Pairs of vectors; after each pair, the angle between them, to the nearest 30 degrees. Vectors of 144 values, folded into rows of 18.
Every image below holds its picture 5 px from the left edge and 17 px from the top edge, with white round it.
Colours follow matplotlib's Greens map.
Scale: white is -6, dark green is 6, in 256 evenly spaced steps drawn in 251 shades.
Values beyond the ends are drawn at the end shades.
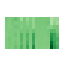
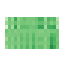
60 degrees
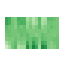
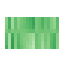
120 degrees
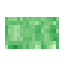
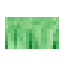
120 degrees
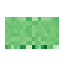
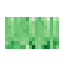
60 degrees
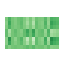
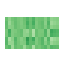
150 degrees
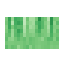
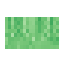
30 degrees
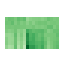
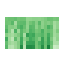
60 degrees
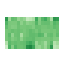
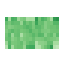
30 degrees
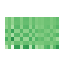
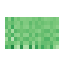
150 degrees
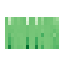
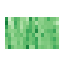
60 degrees
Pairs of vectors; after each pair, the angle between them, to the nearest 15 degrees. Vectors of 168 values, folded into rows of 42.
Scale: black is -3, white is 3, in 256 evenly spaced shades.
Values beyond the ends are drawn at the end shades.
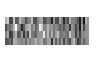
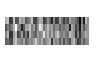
15 degrees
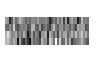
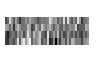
165 degrees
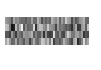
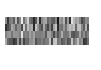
120 degrees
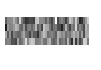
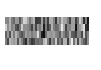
135 degrees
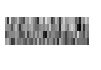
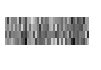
75 degrees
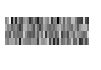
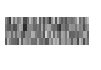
135 degrees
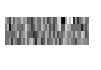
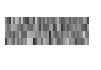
75 degrees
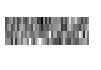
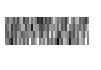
45 degrees
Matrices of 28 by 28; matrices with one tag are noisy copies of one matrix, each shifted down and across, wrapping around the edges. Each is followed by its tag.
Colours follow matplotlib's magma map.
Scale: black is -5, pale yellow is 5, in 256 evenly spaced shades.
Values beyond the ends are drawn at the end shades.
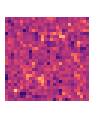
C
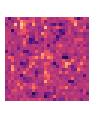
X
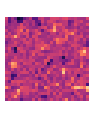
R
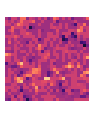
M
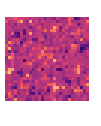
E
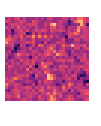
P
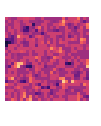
E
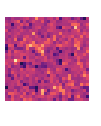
C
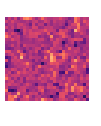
X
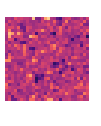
E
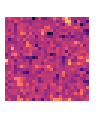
C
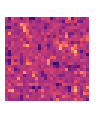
C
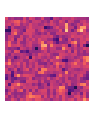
E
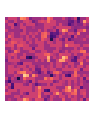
E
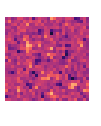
X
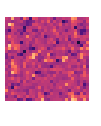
X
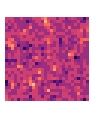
C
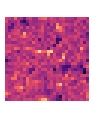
R
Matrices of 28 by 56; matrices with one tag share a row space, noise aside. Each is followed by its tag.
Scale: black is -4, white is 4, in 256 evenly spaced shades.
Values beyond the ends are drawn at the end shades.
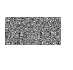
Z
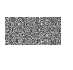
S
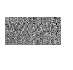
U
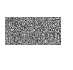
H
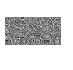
Z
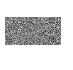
H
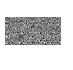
Z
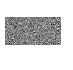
H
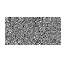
S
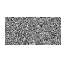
U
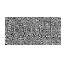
S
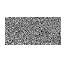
S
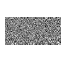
H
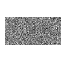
U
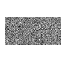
S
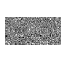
Z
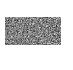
U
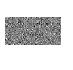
S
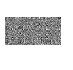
S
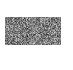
U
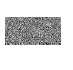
S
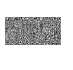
U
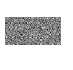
Z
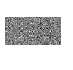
Z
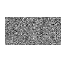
U
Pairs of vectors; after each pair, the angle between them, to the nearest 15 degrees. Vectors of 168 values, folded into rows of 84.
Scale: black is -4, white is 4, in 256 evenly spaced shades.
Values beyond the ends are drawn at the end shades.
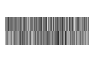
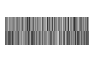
165 degrees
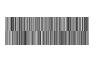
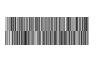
30 degrees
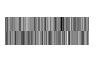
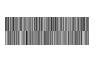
90 degrees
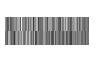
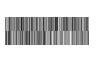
135 degrees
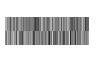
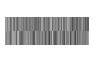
30 degrees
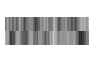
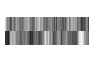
135 degrees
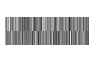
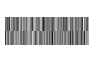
135 degrees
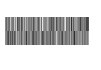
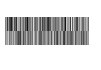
135 degrees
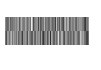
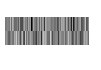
120 degrees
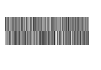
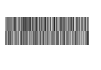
90 degrees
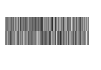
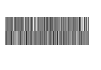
75 degrees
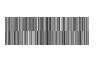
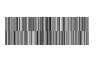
30 degrees
